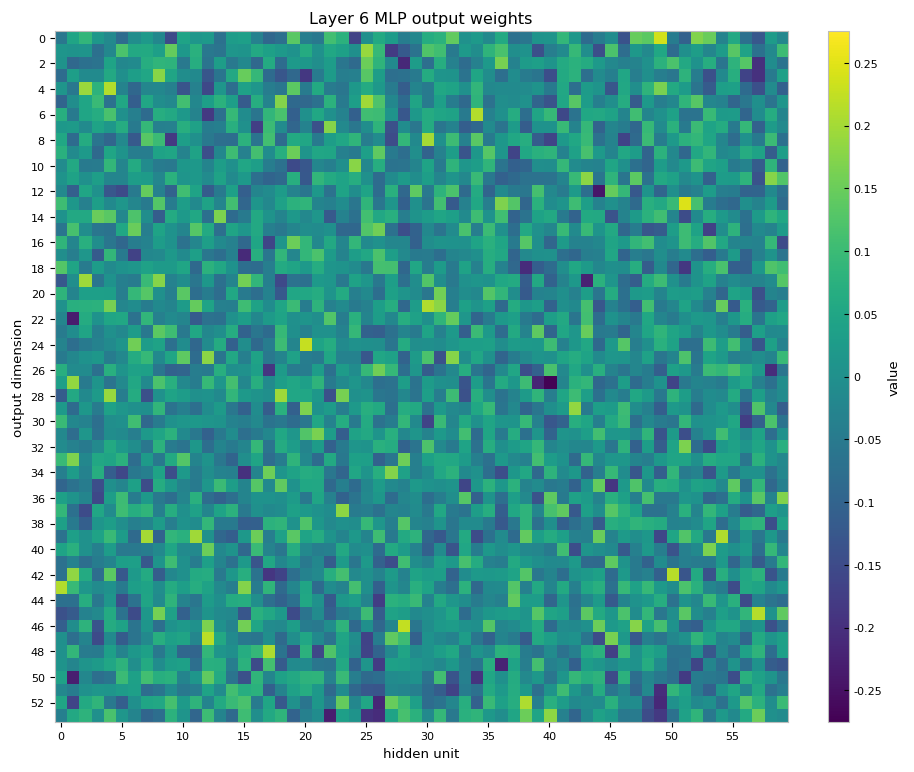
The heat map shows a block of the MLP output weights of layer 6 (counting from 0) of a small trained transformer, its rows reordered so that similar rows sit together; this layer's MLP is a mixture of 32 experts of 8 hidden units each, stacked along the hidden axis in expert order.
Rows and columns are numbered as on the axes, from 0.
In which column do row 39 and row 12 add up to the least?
49
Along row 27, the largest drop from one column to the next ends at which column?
39
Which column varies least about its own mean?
29
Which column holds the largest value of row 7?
22
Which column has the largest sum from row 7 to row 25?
43
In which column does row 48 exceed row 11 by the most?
17
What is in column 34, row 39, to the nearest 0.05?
-0.15
